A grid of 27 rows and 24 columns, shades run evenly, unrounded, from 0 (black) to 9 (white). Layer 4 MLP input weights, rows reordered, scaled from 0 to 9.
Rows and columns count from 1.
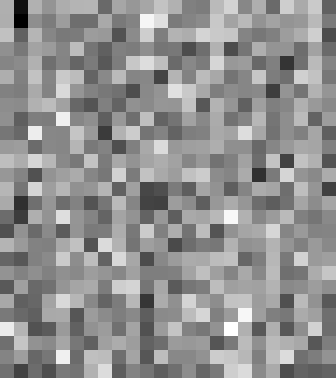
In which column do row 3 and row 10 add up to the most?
3
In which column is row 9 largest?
5
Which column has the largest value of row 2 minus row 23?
11
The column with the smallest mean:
2
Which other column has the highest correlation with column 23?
1
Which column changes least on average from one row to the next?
4
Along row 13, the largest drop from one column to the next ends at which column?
19
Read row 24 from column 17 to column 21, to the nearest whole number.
9 6 3 6 3
